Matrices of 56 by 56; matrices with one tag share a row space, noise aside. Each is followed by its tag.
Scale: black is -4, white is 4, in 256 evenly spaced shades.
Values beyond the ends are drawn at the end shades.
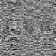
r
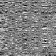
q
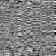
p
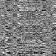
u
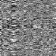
r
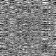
q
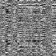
u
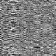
r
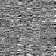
p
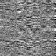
p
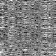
q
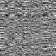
q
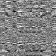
u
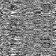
r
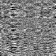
r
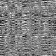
q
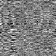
r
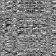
u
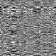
r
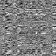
u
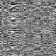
r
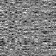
q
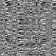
u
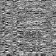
u
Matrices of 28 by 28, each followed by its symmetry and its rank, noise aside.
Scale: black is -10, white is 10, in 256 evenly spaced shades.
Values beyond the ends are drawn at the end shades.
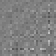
symmetric, rank three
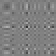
symmetric, rank one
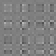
symmetric, rank one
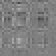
antisymmetric, rank two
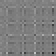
symmetric, rank one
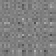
antisymmetric, rank two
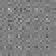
symmetric, rank three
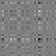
symmetric, rank one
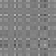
symmetric, rank one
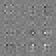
symmetric, rank three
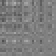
no symmetry, rank two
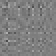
antisymmetric, rank two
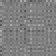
antisymmetric, rank two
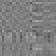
antisymmetric, rank two
